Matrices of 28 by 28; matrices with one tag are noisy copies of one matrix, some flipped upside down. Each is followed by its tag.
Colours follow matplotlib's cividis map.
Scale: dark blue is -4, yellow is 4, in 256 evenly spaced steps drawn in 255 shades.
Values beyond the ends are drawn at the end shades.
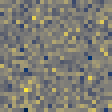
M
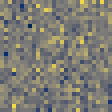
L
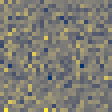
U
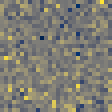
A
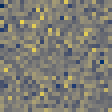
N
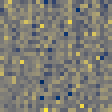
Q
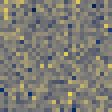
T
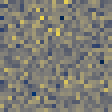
N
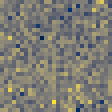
A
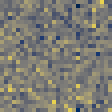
A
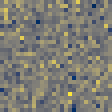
T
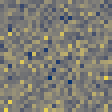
U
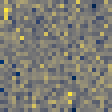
T
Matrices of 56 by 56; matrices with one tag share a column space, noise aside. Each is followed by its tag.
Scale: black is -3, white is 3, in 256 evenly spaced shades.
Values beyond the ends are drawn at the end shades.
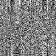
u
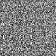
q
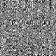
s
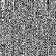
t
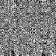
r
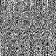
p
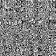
s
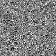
q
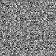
q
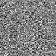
q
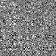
q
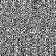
r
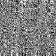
r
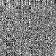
u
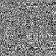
q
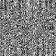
t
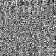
u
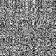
s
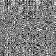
u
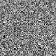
q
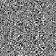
q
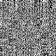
s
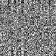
p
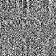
s
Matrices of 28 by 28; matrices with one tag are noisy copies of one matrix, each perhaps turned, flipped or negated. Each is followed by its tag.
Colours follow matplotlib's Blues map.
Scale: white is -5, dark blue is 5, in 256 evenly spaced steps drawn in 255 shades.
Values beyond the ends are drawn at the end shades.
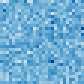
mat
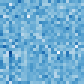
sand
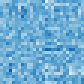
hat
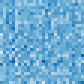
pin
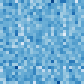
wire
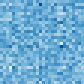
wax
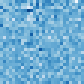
sand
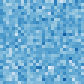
wire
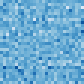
wire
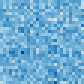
mat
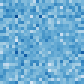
wire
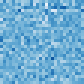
sand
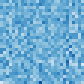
pin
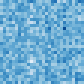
mat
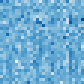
pin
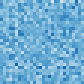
wire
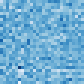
pin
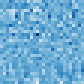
hat
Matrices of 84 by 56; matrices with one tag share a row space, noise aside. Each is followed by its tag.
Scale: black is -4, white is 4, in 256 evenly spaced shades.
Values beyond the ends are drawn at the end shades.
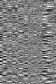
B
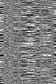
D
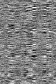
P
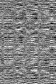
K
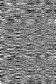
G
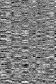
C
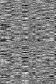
C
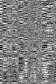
B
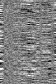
D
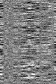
D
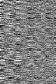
G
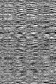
K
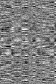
C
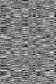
C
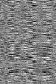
P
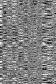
B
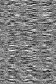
P
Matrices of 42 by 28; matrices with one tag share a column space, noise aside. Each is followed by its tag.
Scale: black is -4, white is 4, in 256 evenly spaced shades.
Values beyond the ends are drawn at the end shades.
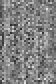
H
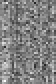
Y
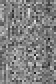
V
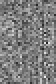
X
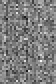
V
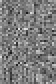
X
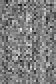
V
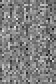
V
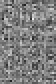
V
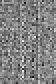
H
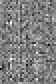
Y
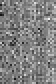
X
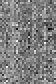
H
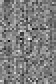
H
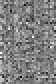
Y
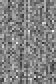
Y
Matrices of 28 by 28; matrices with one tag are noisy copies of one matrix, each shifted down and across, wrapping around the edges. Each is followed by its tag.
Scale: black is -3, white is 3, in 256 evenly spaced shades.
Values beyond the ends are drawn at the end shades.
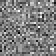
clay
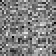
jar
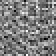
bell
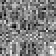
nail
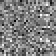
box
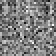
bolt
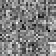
nail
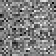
jar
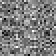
jar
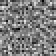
bell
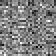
jar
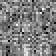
nail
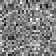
box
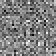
clay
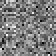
box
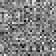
clay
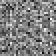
bell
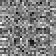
jar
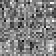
nail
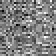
jar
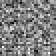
bell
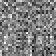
bolt
